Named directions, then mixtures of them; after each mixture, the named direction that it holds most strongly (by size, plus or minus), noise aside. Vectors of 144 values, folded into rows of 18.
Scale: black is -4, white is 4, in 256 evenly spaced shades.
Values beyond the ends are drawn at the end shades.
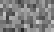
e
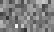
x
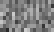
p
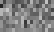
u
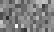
x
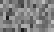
e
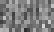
p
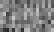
p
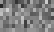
u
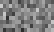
e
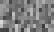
p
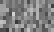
p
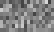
u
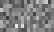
x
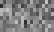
u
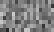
p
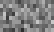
e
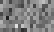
x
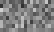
u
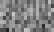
p
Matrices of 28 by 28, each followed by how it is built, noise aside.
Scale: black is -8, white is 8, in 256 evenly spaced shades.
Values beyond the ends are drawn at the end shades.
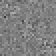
block diagonal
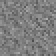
Toeplitz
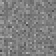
blocks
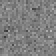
uneven rows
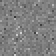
sparse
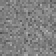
repeating rows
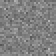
repeating rows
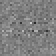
uneven rows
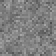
smooth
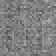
blocks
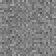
repeating rows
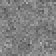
smooth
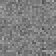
repeating rows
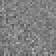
lower triangular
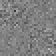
block diagonal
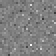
sparse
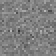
uneven rows
